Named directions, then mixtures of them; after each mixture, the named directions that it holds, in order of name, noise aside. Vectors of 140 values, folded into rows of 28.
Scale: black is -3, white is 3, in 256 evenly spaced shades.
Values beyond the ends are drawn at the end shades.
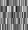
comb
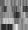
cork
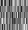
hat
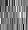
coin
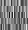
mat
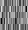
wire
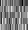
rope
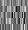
comb, mat.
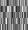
comb.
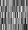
hat.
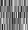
hat.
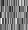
coin, rope, wire.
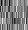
coin, hat.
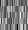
coin, comb, rope.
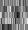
comb, cork, wire.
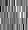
coin.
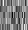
comb, hat, mat.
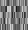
comb.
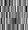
coin, hat, wire.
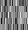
coin, rope, wire.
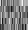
rope.
